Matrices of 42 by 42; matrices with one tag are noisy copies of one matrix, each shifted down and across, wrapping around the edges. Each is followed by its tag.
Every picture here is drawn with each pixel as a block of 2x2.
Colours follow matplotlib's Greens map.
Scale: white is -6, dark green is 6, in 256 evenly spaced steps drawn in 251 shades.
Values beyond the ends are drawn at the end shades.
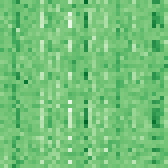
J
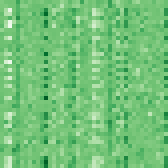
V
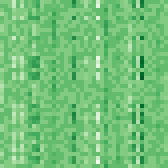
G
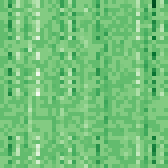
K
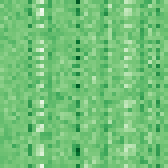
V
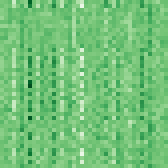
K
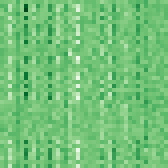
K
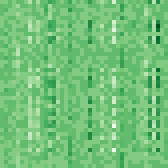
G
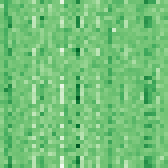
J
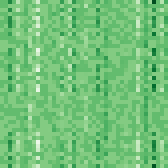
K
